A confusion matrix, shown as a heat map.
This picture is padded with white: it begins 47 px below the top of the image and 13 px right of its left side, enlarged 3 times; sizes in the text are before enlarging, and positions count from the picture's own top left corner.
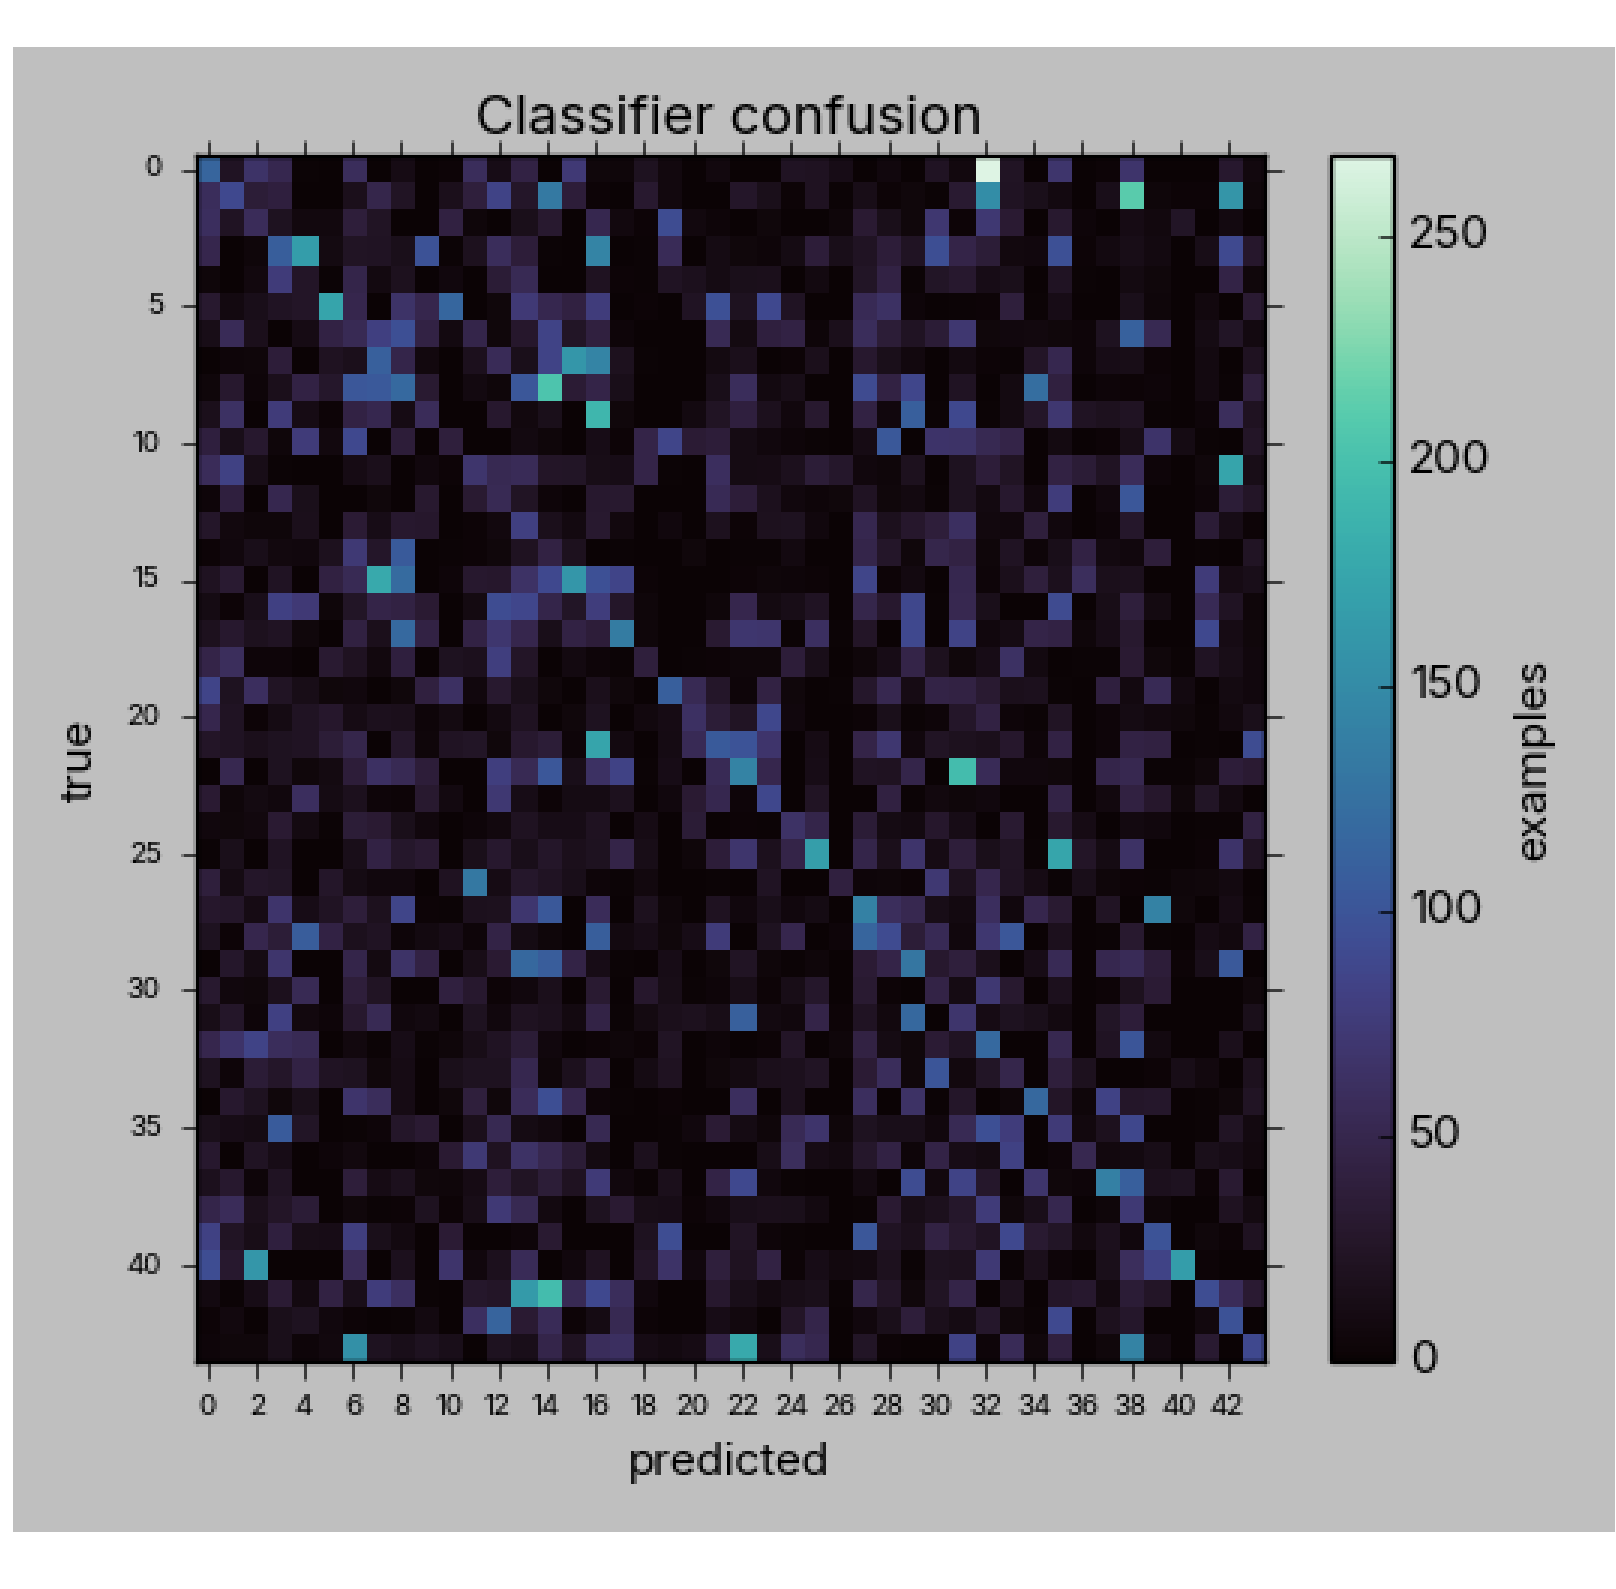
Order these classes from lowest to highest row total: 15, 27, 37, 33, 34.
33, 34, 37, 27, 15
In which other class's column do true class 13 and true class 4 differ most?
3
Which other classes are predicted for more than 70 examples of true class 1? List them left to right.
12, 14, 32, 38, 42
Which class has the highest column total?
16
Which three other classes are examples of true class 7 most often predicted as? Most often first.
15, 16, 14
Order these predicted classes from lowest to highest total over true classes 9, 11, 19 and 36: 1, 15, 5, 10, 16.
5, 15, 10, 1, 16
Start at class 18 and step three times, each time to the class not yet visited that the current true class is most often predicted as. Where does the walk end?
32
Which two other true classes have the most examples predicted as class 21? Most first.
5, 28
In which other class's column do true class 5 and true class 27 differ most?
39
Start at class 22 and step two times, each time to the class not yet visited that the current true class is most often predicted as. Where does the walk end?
29
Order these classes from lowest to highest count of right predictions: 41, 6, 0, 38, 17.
6, 38, 41, 0, 17
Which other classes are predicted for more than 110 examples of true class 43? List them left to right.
6, 22, 38
